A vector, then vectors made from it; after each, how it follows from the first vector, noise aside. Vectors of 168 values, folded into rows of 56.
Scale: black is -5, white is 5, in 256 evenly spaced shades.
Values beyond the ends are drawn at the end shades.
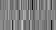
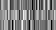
scaled up.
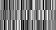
reversed, scaled up.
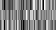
reversed, scaled up.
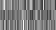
reversed, negated.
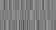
reversed, shrunk.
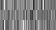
reversed, negated.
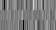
reversed, partly zeroed.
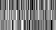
scaled up.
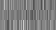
reversed, negated, shrunk.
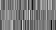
sign-scrambled.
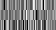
reversed, scaled up.
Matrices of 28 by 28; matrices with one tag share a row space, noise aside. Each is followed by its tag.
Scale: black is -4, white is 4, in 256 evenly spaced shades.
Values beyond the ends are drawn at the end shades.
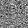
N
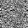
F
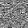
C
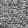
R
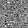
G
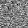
C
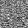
C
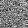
R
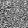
G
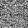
F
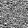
F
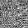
R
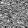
C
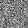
G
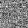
R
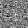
F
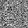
G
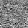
F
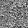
N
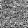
F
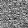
R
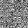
N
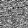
C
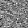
C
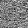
R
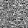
N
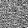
R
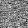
R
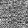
R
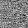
R
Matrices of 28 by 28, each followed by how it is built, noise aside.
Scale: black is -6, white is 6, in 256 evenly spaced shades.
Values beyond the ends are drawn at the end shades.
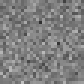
repeating columns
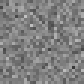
noise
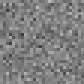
noise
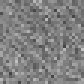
Toeplitz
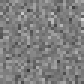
repeating columns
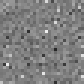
sparse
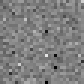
sparse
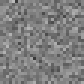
noise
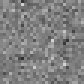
uneven columns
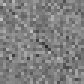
diagonal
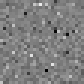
sparse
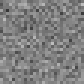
noise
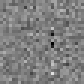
uneven columns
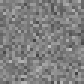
noise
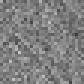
Toeplitz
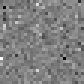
sparse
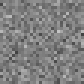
repeating columns
